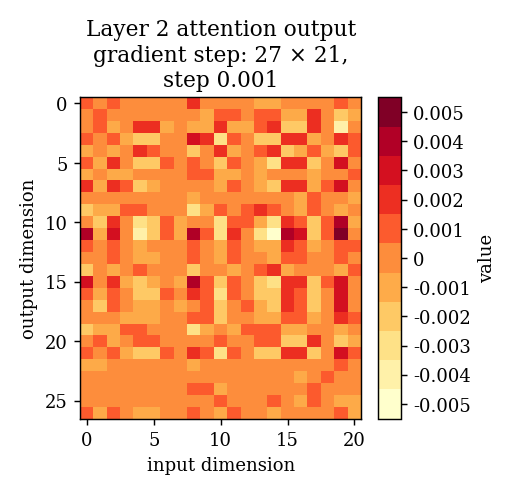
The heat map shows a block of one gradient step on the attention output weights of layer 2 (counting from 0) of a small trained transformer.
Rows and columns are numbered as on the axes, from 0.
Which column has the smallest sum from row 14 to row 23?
10
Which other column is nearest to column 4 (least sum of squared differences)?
14
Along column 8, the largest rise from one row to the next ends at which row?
15
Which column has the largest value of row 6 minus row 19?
8
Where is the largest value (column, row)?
19, 11
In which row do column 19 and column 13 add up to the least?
2
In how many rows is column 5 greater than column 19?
8
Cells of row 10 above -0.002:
15
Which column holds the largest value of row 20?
17
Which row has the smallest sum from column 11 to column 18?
6
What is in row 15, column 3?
-0.001
